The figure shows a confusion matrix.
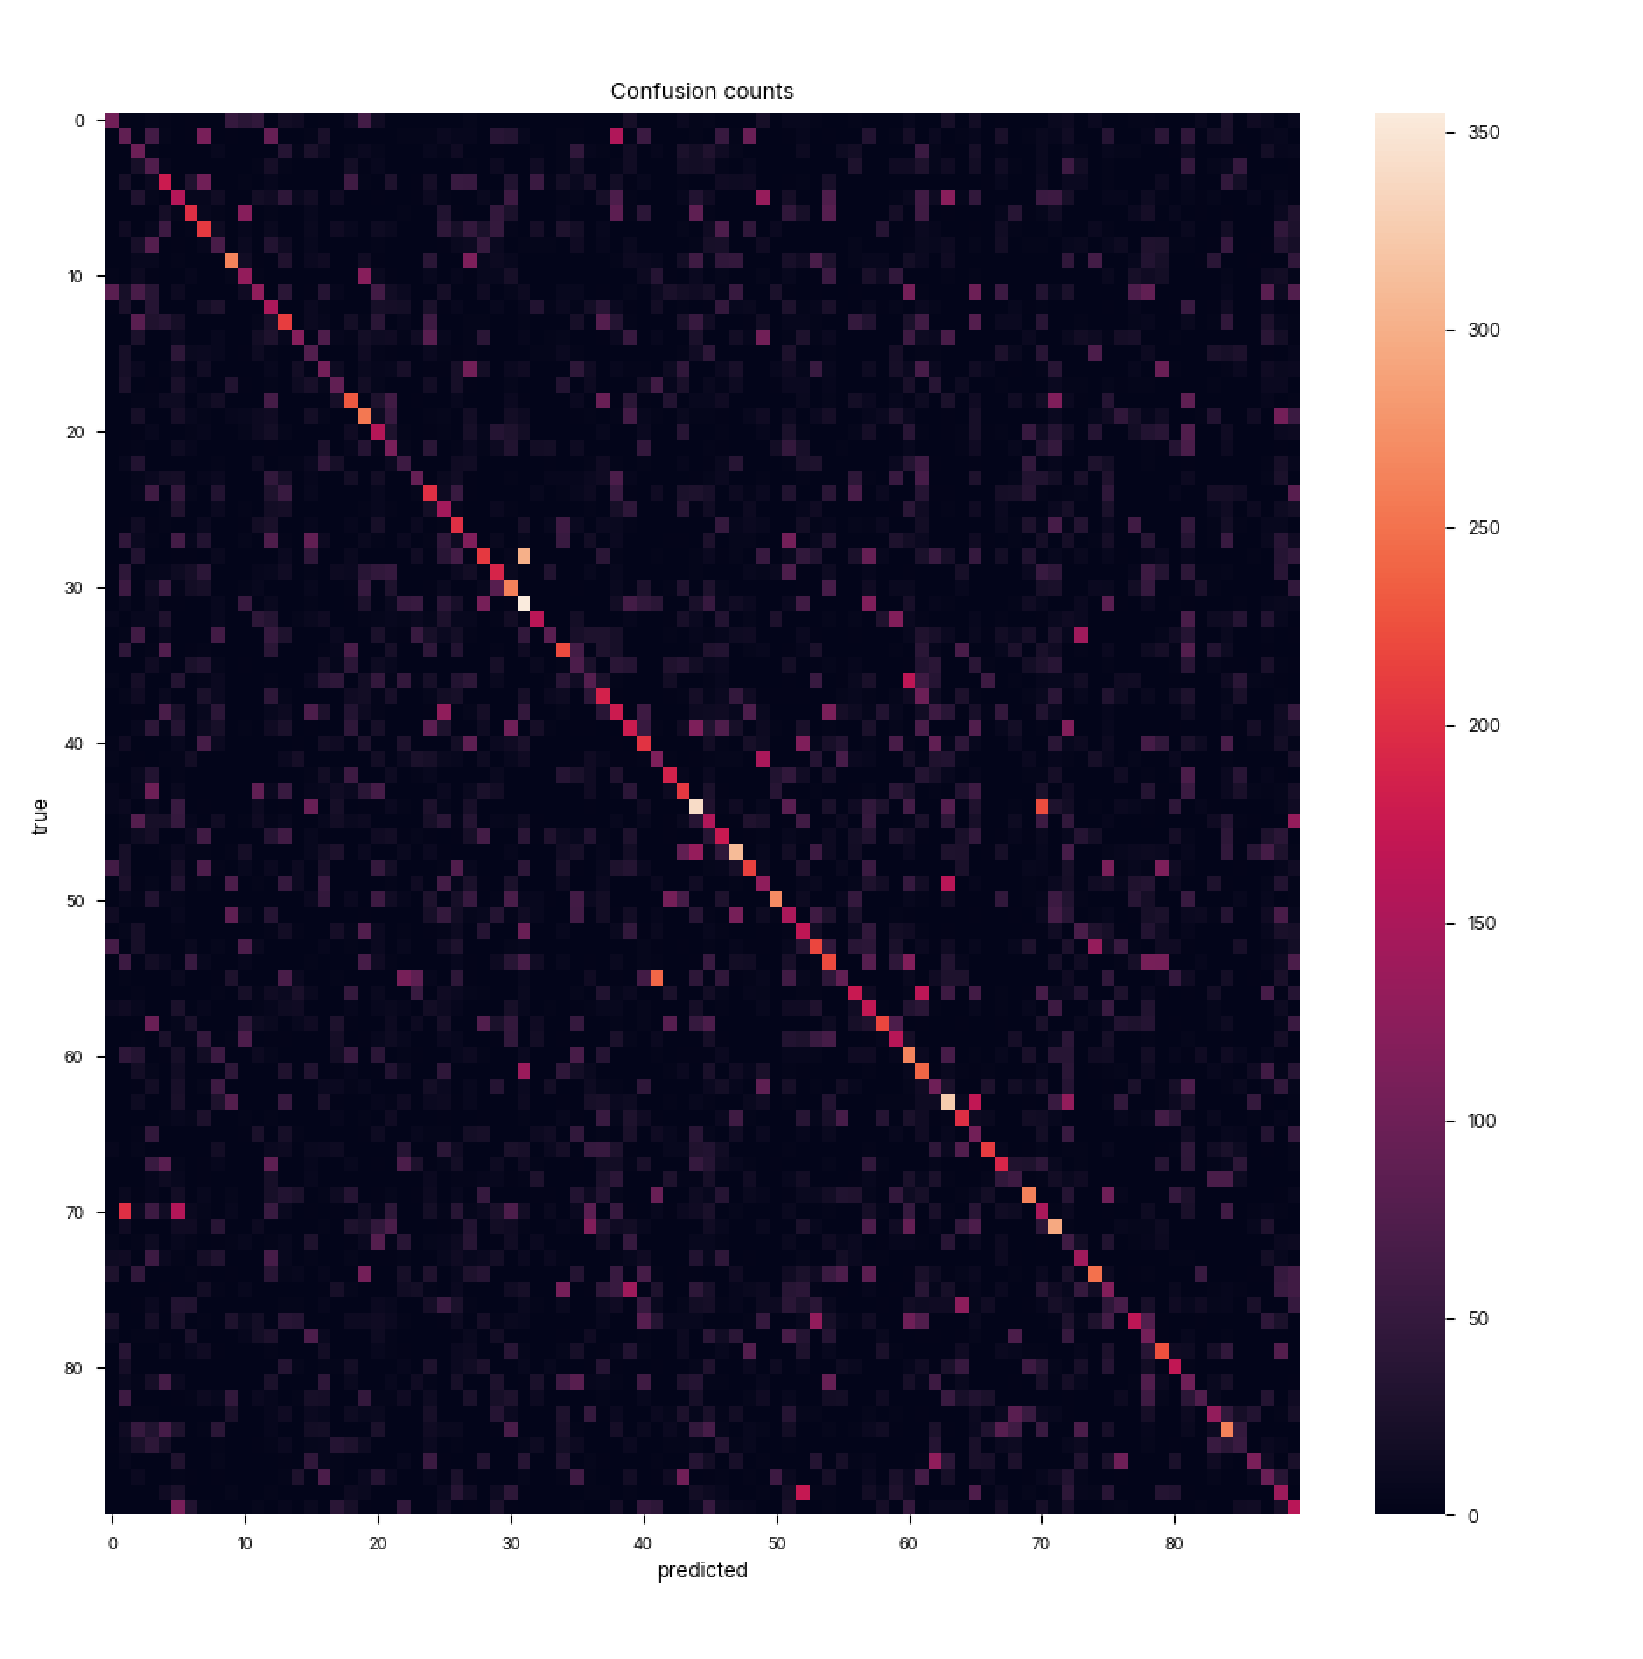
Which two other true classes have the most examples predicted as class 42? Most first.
50, 58
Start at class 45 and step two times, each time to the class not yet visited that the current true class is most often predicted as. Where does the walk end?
5
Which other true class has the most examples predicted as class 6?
54
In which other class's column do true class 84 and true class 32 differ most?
59
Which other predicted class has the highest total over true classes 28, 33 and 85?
31
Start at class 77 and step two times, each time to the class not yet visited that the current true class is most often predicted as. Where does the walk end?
74
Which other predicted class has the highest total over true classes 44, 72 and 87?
70
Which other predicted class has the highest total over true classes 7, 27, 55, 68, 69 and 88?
41
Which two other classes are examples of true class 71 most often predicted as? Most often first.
36, 60
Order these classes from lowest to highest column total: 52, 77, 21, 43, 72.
77, 21, 43, 52, 72
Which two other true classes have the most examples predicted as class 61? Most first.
56, 37
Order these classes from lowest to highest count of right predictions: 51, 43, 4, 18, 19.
51, 4, 43, 18, 19
